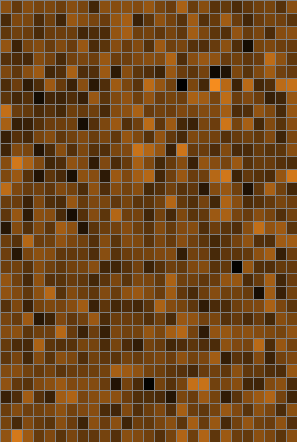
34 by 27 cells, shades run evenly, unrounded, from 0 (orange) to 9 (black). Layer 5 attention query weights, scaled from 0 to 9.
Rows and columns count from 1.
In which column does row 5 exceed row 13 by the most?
2
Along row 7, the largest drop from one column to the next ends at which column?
20
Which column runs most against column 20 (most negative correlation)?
7
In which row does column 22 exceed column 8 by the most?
21
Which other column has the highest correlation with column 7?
10
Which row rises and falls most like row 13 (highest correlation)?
34
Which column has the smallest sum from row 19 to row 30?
4
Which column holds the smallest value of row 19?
3
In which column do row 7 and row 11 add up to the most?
17
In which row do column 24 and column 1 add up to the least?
9
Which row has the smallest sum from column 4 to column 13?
23
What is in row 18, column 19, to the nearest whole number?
6
